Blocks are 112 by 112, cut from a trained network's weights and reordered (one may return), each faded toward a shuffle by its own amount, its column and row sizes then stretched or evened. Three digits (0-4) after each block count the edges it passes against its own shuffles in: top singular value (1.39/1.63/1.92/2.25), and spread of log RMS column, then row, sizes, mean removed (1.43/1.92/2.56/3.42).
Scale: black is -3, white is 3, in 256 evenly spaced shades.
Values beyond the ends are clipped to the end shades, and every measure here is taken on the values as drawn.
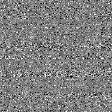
1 1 4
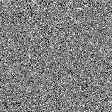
1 0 0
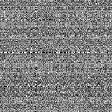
4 1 2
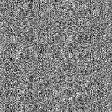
4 1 0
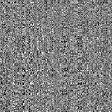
4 3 2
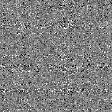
0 2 3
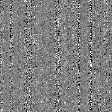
1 4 1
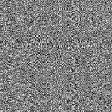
4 2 1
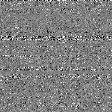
0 1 4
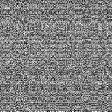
4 1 0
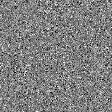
0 1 0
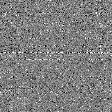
1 1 3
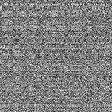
4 0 0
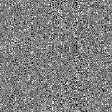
3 3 1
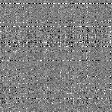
2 2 4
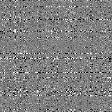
2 3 4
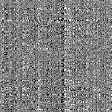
4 3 3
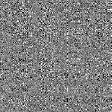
2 3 3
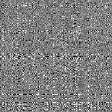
3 3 4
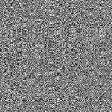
4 2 1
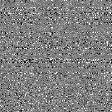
2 2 4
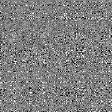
2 3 4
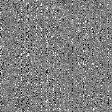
1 4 0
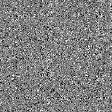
1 2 2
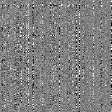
3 4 2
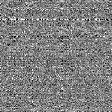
3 1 2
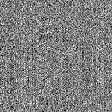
3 0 0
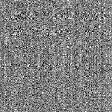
2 1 2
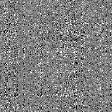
1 4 2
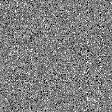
1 2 0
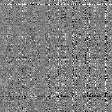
3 4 2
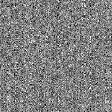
2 2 0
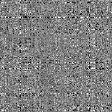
3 3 3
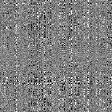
3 4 3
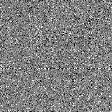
2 1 1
